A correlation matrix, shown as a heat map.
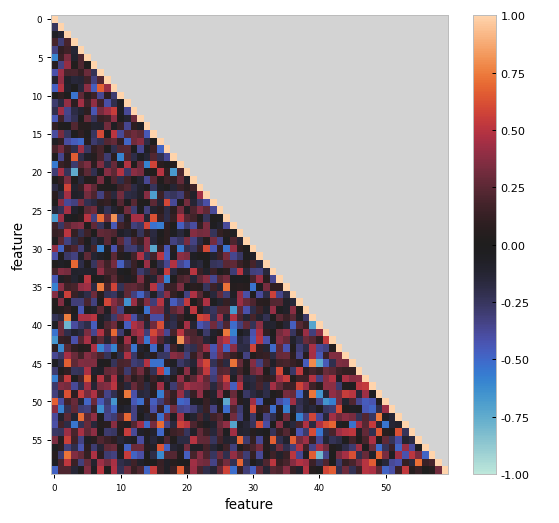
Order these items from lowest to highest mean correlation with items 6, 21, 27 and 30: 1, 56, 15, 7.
15, 1, 7, 56
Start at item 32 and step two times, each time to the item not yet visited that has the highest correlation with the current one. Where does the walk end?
18
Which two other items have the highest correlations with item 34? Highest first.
46, 5
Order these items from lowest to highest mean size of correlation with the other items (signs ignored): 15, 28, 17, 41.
28, 17, 15, 41
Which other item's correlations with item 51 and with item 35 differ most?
7
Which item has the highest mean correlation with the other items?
47
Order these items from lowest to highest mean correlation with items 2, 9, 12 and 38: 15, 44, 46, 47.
44, 46, 15, 47
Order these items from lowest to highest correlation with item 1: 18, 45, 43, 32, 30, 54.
43, 30, 18, 54, 45, 32
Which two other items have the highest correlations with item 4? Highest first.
52, 49
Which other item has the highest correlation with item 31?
53
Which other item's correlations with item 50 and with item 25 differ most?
42
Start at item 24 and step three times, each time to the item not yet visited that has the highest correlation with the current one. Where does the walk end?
55
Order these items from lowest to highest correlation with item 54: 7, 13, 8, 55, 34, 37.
37, 8, 55, 13, 7, 34
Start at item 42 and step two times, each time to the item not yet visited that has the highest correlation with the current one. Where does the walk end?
59
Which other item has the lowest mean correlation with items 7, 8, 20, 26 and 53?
50
